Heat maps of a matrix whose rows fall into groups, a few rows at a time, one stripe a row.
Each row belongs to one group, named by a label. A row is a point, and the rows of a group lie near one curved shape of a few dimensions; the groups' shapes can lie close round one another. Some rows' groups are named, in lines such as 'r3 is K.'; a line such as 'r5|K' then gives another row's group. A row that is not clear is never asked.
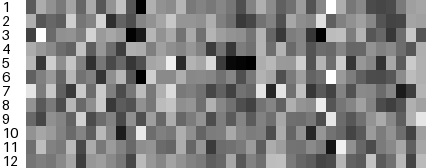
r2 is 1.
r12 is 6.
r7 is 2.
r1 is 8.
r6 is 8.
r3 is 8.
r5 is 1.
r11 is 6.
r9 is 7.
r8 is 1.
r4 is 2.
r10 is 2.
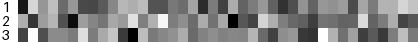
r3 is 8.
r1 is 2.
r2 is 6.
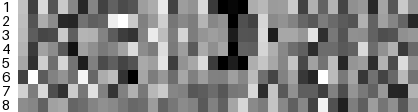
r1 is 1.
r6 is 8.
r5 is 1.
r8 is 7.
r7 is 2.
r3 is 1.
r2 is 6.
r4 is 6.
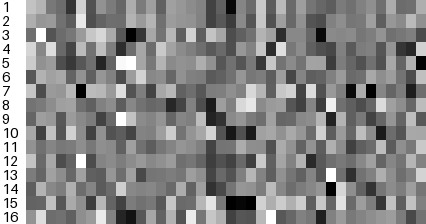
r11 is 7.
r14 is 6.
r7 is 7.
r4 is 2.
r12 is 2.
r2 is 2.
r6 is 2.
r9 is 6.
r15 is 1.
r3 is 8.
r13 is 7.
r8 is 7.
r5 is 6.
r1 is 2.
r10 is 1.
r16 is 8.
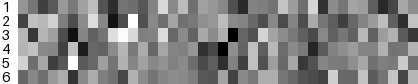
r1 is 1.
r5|2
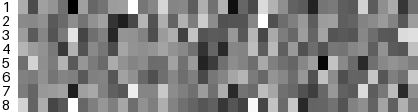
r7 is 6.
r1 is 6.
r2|8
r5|6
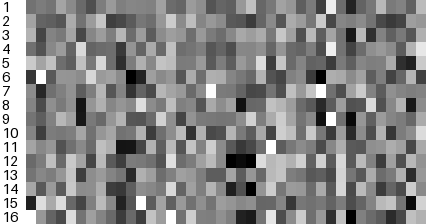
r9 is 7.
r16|1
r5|2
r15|2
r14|1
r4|7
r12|1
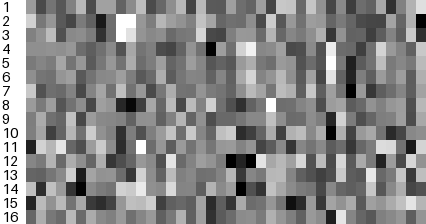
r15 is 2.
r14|6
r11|2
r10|1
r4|7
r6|7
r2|6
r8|8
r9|6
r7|7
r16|6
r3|6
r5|7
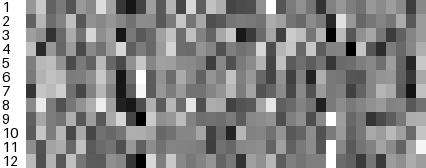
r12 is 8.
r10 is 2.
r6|2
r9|8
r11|7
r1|8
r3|1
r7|2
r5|2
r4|7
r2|6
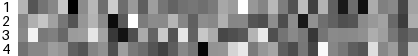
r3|8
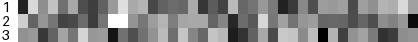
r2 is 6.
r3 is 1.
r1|2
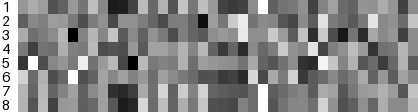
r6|2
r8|8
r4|1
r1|8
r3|7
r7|8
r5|8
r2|7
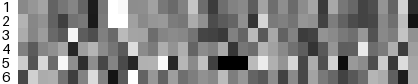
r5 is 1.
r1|6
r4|6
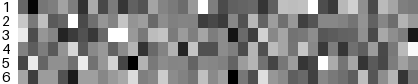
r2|2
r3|6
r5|8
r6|6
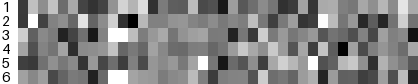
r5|1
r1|2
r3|6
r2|8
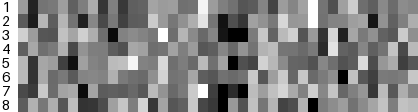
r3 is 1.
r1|1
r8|2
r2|1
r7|1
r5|6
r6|7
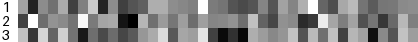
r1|1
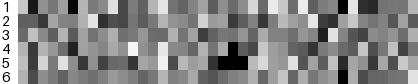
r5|1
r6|7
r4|6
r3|6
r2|1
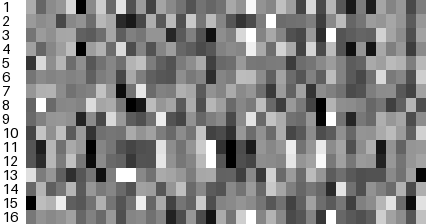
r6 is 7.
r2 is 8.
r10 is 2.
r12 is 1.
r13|6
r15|2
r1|7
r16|7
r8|8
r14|6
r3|7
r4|7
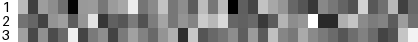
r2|1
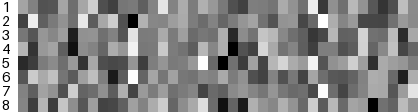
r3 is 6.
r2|8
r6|2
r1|1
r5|1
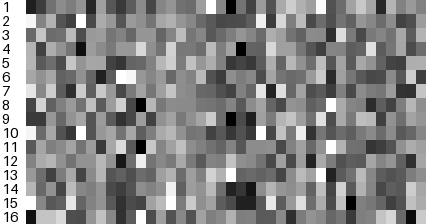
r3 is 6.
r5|1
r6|6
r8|8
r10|2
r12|2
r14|1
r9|1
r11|8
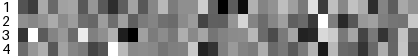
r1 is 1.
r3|8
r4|6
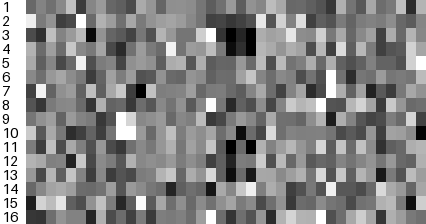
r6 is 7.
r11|1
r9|6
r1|6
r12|2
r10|6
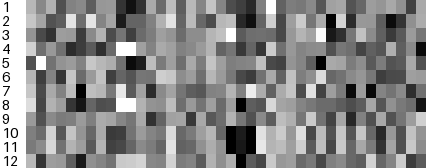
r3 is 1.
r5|8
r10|1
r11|1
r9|7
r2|1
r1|8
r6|1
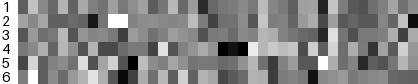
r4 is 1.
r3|6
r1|6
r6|8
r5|8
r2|6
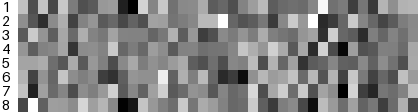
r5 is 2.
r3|6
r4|7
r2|1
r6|1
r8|8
